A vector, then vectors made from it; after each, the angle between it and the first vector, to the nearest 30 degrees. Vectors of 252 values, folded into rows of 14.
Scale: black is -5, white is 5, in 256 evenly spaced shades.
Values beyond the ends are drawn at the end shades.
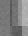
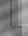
30 degrees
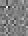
90 degrees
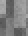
60 degrees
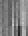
60 degrees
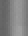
90 degrees
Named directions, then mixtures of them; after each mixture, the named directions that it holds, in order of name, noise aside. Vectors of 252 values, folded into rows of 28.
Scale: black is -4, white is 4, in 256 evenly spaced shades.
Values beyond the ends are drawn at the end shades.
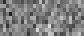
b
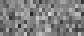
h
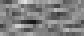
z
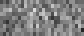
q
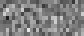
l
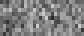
q.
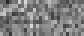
l, q, z.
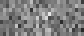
h, q.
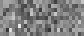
h, l.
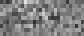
q, z.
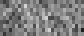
h, q.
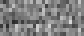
b, q, z.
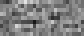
q, z.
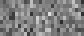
h.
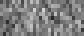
q.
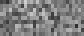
q, z.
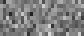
b, h, l.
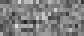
h, q, z.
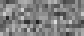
l, z.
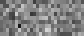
b, h, l.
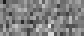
b, z.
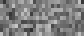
b, h, z.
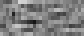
z.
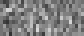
b, l, q.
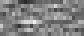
z.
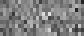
h, q.
